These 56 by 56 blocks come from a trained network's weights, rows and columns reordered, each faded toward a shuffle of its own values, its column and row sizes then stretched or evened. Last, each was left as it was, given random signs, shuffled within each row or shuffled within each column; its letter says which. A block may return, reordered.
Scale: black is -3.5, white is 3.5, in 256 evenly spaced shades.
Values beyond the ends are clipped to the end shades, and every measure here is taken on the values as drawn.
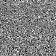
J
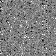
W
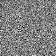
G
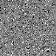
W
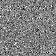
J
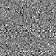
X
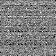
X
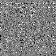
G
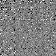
G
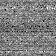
J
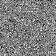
J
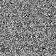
J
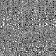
X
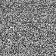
J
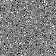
W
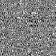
X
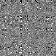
X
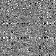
X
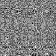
X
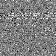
J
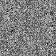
W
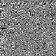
X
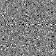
X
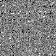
G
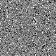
W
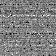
J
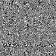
G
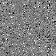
W
